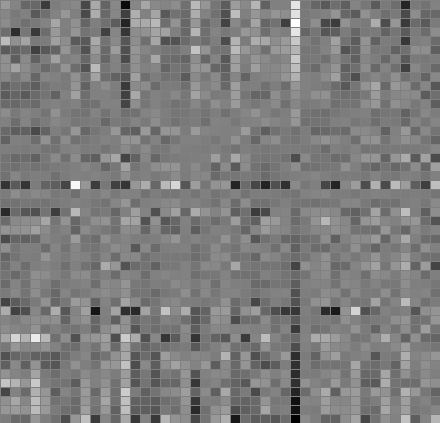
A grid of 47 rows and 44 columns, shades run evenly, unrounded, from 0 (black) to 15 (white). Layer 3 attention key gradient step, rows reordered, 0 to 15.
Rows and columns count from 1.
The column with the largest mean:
41
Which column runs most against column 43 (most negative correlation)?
14
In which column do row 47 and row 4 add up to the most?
17
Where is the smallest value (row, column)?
47, 30
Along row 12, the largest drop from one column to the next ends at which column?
13
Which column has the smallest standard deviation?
31
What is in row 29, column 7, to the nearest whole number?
7
